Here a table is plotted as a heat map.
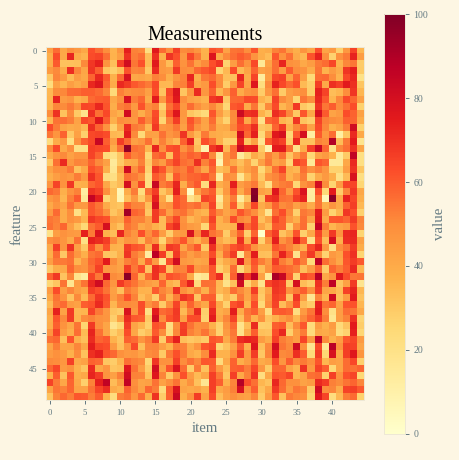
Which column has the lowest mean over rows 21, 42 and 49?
37
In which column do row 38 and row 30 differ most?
27
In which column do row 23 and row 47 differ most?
8
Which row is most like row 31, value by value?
22
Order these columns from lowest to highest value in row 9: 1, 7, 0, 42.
0, 7, 42, 1
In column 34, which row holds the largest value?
46
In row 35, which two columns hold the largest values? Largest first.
40, 43
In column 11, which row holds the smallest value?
21
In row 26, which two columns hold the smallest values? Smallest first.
30, 0
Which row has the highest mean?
32
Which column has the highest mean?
43
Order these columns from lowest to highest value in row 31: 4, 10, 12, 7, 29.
10, 4, 12, 29, 7
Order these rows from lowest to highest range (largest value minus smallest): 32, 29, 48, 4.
48, 4, 29, 32
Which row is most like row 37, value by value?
19
